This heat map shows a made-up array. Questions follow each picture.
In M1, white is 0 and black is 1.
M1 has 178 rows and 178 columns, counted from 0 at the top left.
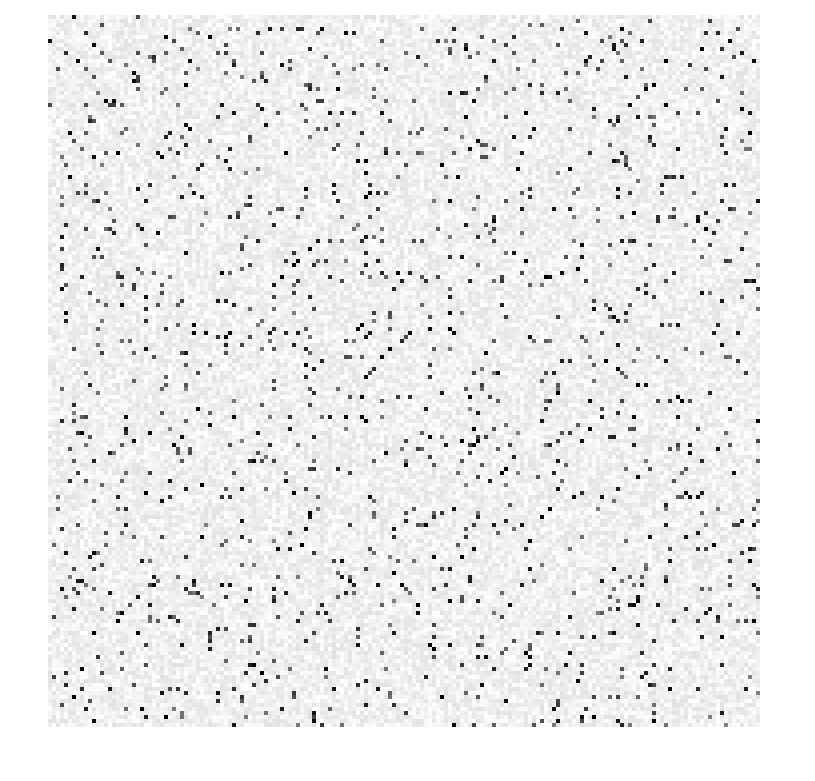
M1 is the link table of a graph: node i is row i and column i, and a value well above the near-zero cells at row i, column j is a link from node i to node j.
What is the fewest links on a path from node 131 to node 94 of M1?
4
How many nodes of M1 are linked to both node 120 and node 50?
5
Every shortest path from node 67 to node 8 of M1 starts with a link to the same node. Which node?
node 18
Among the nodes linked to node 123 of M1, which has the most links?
node 154
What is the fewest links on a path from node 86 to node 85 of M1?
4
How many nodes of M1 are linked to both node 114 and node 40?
2
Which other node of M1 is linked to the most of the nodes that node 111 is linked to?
node 143
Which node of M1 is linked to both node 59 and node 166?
node 79
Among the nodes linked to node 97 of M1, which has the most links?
node 65
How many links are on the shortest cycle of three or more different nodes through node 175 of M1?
4
